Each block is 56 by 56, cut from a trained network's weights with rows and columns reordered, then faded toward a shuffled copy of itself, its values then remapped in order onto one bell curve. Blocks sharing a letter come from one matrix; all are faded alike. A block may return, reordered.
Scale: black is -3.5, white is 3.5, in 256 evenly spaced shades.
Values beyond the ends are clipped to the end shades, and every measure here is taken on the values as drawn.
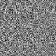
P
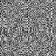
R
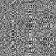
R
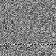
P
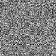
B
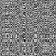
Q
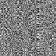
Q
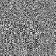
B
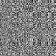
R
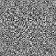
P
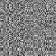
R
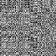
R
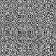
R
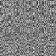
R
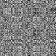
R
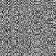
R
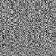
Q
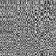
Q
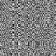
Q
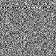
P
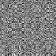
R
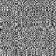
R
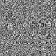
B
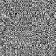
B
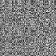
Q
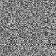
P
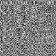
Q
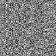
Q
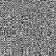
Q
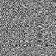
B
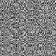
Q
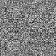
P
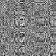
R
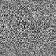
P
